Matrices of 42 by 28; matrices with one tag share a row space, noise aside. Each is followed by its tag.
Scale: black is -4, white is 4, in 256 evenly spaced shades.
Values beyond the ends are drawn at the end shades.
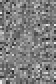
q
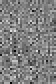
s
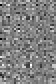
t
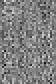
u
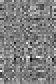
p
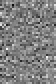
q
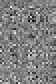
s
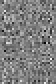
u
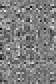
t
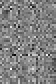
s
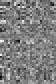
t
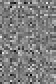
s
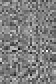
s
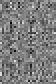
s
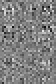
u
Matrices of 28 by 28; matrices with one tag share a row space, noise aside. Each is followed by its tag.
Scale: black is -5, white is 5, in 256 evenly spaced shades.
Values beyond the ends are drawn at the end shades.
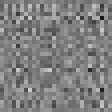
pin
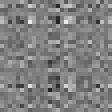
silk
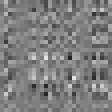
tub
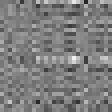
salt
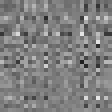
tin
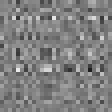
pin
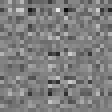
silk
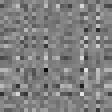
tin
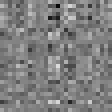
silk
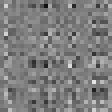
tub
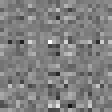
silk
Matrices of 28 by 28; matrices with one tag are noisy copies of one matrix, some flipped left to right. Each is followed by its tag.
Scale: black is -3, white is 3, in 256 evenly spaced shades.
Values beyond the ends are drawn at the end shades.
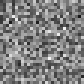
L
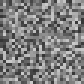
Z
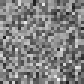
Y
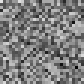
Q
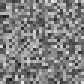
L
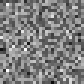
L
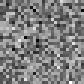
Q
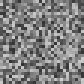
L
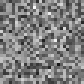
L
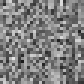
Y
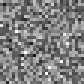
Q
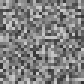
Z
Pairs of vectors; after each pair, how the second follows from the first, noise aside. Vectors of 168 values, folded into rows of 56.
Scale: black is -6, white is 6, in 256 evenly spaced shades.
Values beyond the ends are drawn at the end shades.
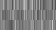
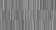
shrunk.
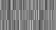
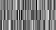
reversed, negated, scaled up.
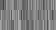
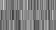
negated.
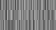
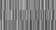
wrapped around, negated.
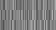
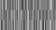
wrapped around, negated.
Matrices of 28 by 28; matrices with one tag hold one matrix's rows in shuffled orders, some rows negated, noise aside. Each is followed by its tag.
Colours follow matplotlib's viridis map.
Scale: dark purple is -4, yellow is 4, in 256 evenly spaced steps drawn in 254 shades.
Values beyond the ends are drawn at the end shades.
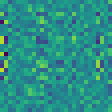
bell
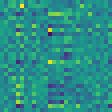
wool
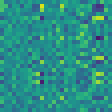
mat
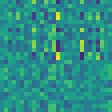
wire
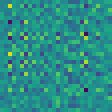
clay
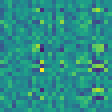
mat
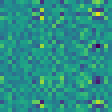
mat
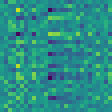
wool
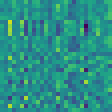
clay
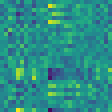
wool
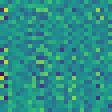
bell
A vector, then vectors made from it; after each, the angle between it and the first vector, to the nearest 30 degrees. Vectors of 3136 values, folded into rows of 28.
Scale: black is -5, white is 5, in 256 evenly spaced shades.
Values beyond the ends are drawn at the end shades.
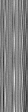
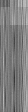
150 degrees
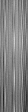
30 degrees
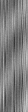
150 degrees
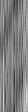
150 degrees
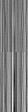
120 degrees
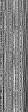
30 degrees
